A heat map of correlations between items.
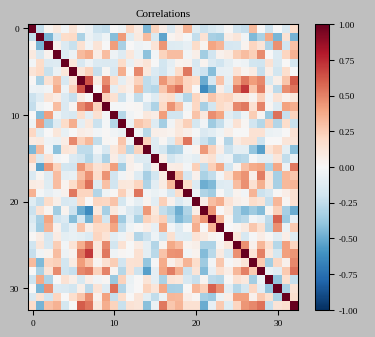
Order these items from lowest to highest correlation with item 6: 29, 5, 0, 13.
29, 0, 5, 13
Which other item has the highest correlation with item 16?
32
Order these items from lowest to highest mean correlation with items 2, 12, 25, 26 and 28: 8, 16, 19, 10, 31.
19, 10, 8, 31, 16
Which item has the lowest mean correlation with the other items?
21
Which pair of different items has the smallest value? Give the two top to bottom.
7, 21
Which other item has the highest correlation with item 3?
28
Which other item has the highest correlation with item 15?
0
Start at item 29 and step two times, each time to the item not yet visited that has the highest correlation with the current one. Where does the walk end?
11
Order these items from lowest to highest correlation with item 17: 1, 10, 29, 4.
10, 4, 1, 29
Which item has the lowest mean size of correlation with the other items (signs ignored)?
12
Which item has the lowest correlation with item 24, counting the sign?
13
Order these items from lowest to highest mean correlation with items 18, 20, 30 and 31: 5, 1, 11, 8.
1, 11, 5, 8
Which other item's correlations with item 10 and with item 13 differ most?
22
